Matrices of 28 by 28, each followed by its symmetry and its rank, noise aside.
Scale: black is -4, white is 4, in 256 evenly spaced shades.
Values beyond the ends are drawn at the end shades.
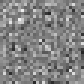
symmetric, rank eight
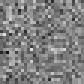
no symmetry, rank eight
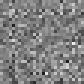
no symmetry, rank eight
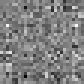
antisymmetric, rank six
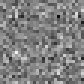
no symmetry, rank eight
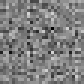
no symmetry, rank six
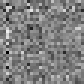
no symmetry, rank four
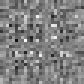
no symmetry, rank four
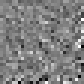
antisymmetric, rank four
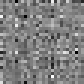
antisymmetric, rank four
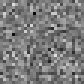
symmetric, rank eight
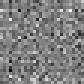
antisymmetric, rank eight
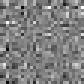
antisymmetric, rank four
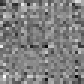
no symmetry, rank four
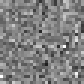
no symmetry, rank eight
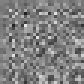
symmetric, rank four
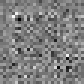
symmetric, rank six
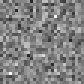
no symmetry, rank eight
